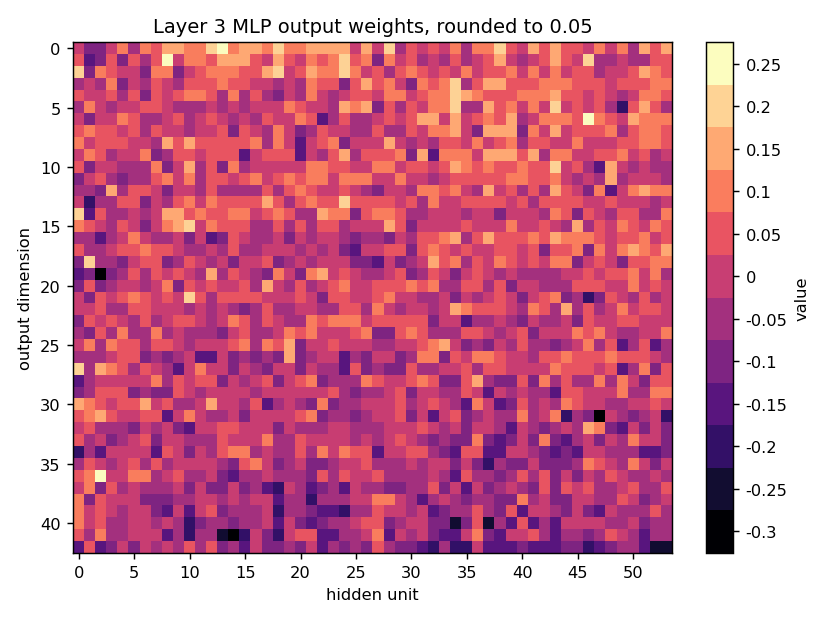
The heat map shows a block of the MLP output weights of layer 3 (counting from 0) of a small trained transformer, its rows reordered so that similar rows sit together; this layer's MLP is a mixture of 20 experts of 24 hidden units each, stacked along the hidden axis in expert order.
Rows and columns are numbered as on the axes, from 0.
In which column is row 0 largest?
13
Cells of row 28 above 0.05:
8
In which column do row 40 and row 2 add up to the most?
0
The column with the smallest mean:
18
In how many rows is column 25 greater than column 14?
12
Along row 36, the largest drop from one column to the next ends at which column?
3
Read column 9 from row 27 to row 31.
-0.15 0.05 0.05 -0.05 0
